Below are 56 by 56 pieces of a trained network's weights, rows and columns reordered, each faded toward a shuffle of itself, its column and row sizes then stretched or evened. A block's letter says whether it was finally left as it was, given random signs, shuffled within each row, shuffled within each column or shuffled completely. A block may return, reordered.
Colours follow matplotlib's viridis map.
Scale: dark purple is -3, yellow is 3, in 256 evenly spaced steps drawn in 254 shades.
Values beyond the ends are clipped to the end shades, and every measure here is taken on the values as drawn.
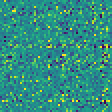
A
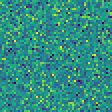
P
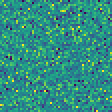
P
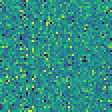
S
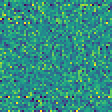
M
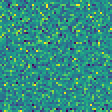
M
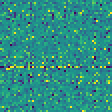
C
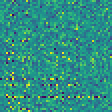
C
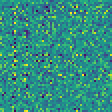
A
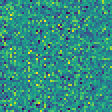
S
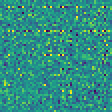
C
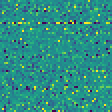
M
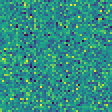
S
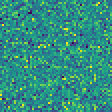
M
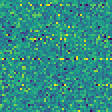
M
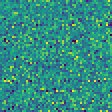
M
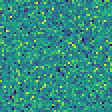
P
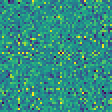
C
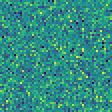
P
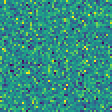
S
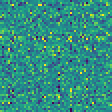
C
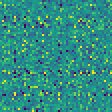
C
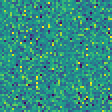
S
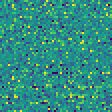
M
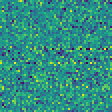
M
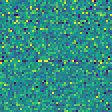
M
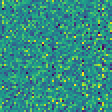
S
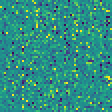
S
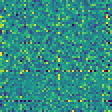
A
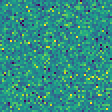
P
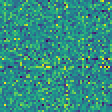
A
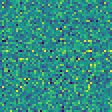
A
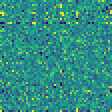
A
